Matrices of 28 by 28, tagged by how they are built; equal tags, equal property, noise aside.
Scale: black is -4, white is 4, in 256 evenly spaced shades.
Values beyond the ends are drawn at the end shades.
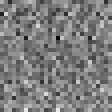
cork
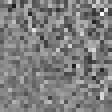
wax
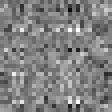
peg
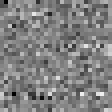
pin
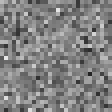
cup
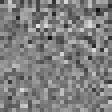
wax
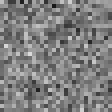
cup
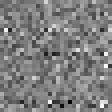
pin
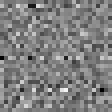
pin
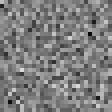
cup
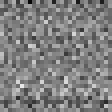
cork
